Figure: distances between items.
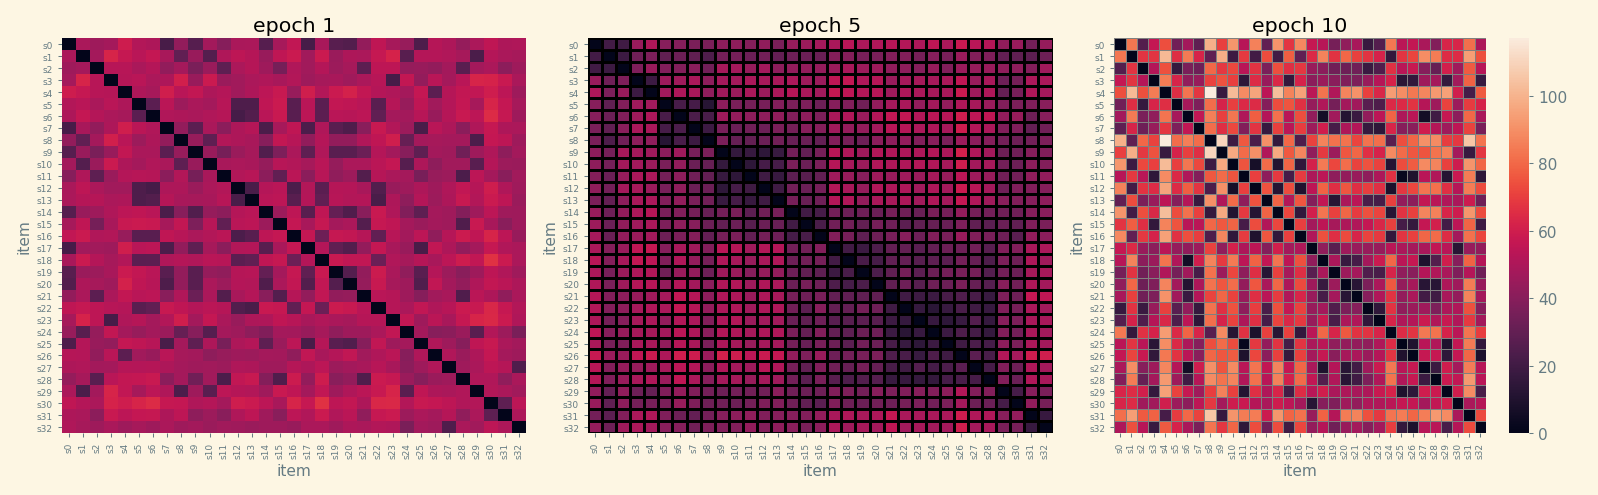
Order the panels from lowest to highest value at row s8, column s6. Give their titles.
epoch 5, epoch 1, epoch 10
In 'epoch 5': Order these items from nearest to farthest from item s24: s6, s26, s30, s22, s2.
s22, s26, s30, s2, s6
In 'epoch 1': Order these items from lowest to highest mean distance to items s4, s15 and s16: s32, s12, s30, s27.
s12, s32, s27, s30
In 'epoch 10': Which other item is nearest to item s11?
s25
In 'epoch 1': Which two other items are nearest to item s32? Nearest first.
s27, s24
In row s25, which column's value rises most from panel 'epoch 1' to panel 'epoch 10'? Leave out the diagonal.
s9
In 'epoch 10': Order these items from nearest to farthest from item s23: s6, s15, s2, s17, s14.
s2, s17, s6, s15, s14
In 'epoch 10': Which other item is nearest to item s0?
s22
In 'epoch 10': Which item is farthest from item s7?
s8
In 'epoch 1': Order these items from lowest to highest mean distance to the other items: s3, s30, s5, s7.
s7, s5, s3, s30
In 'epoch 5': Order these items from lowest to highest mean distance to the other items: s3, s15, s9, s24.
s15, s24, s9, s3
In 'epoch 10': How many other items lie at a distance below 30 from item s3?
6
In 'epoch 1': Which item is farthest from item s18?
s30
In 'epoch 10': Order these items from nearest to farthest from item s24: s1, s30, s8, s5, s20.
s1, s8, s30, s5, s20
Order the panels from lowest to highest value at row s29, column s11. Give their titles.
epoch 10, epoch 5, epoch 1
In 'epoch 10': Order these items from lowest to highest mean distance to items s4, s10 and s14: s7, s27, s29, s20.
s7, s29, s20, s27
